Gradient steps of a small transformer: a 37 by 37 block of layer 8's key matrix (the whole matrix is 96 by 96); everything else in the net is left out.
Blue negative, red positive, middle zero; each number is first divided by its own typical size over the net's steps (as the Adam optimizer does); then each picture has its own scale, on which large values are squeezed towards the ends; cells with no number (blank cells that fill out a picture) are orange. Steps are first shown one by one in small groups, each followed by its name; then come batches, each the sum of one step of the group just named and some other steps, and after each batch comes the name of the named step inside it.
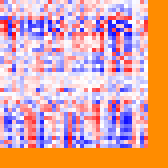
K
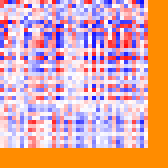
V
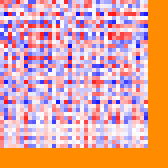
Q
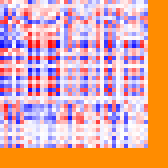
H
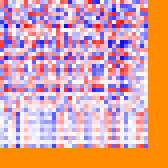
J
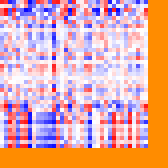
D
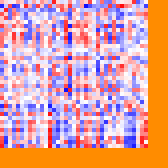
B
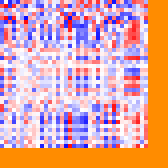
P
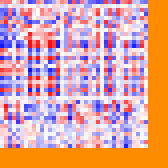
H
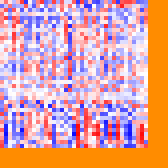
B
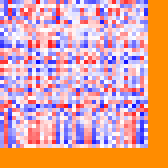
H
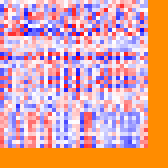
B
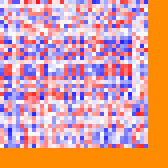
J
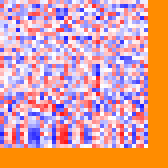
J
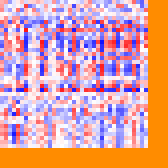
V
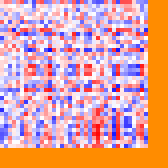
Q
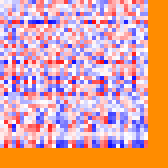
Q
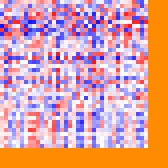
V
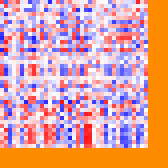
Q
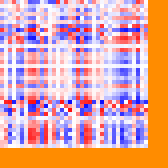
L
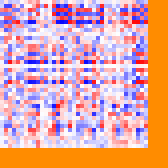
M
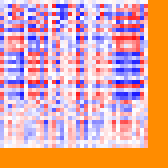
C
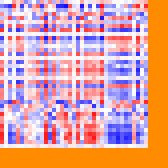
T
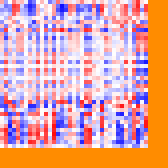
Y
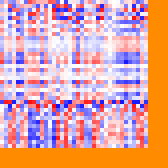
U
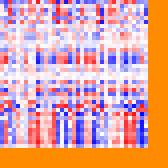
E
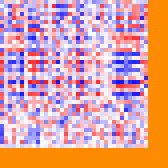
C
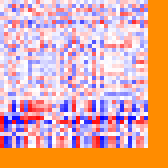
M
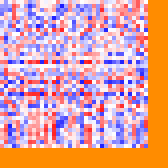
Y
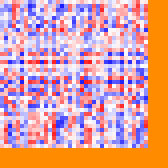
Y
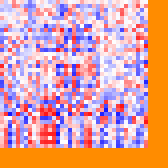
Y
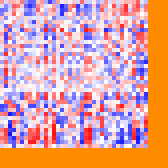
Y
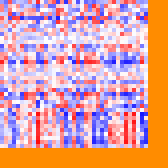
E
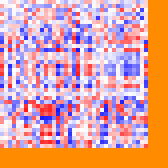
U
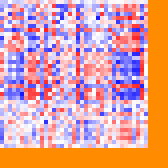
C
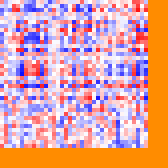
Y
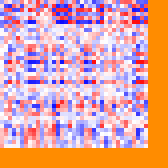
M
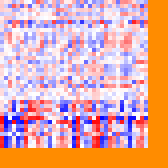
M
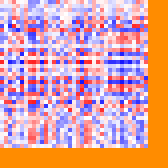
L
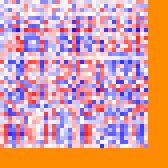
L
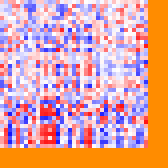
Y
